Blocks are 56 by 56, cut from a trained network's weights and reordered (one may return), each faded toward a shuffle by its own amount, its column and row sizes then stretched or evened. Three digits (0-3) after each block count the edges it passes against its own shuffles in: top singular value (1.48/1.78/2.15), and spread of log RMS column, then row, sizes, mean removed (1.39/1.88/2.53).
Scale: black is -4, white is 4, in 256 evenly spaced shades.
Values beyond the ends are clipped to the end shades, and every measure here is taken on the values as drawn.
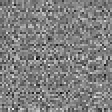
3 1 2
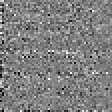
1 2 2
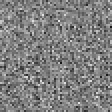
0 0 1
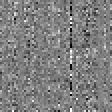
2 3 0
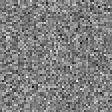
2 0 0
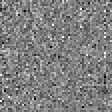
0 2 0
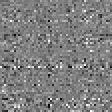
0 2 3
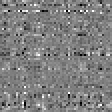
2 2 3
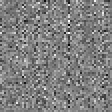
2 3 1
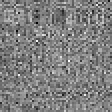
2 1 1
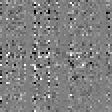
1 3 2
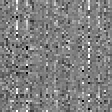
1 3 1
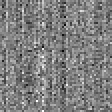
2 2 0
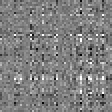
3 3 2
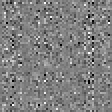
0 3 2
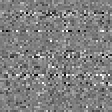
2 1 3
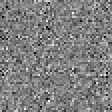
0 2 1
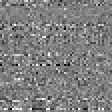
2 1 3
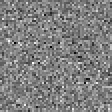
0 0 1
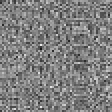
3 1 0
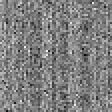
2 0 0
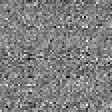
2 1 2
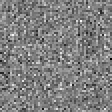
0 0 1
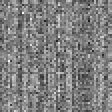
3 1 0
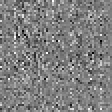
1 3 2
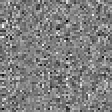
2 2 0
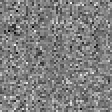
1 2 0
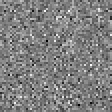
1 2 2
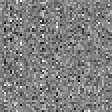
2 3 0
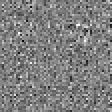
2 3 1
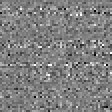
0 1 3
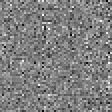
0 2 1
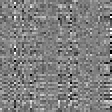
3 3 1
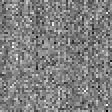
1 1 0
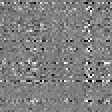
2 2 3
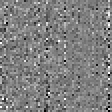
1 3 0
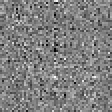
1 2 1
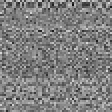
3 0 2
